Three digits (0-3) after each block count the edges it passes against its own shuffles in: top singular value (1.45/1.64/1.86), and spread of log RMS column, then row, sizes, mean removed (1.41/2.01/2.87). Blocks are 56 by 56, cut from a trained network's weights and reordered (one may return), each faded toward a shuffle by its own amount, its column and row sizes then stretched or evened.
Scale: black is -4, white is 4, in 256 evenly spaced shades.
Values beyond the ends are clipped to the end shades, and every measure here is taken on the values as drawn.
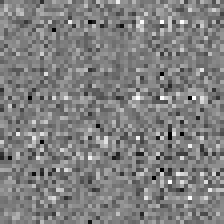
1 1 2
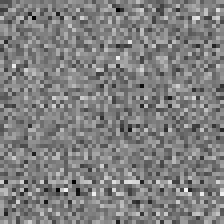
1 0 2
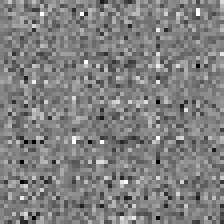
1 2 2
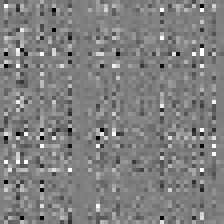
1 3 2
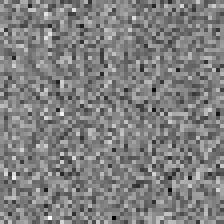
1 1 0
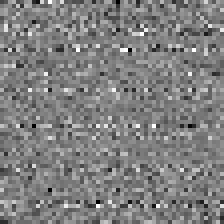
0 0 3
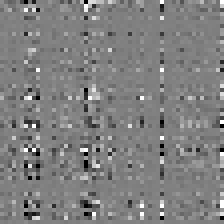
3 3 3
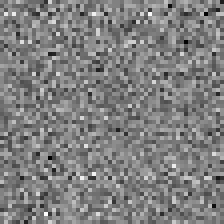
2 0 1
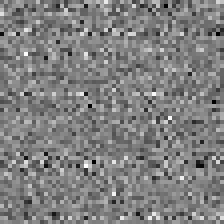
2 0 2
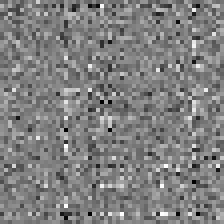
2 2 2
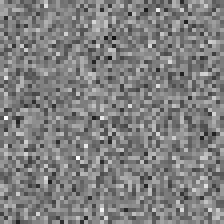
1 1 0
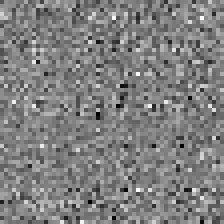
0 1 2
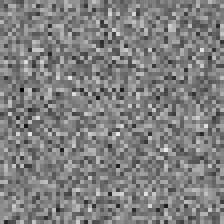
0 0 1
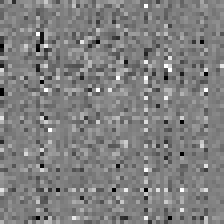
0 3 2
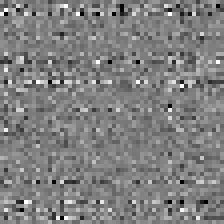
3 1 3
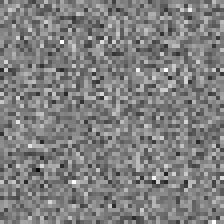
1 0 1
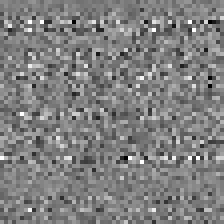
1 0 3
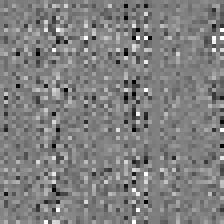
0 3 2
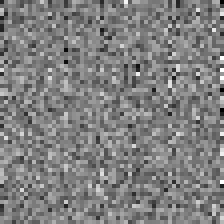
3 2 0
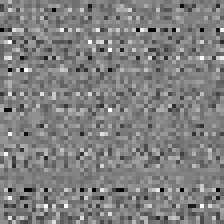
0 1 3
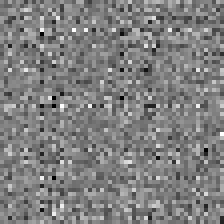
1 2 2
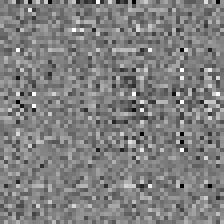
3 1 2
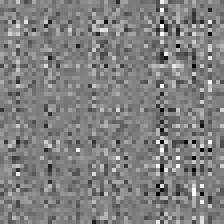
2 3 2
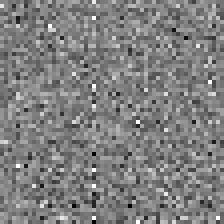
1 1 1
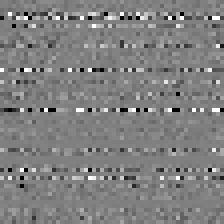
3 0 3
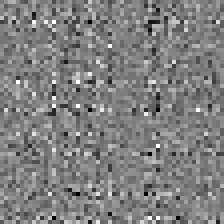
0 2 2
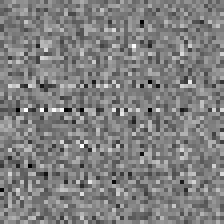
2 1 2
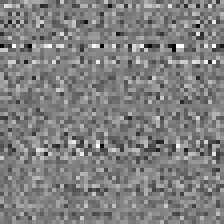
2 0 3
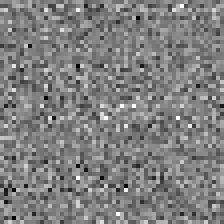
0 1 2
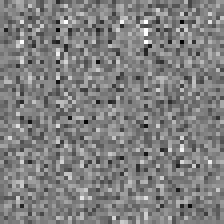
1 2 1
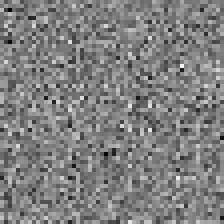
0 1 1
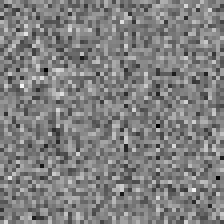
1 1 0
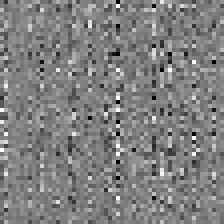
2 3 1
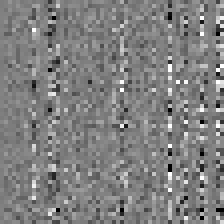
2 3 1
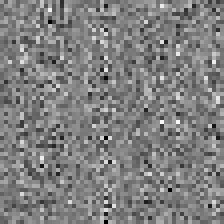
0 2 0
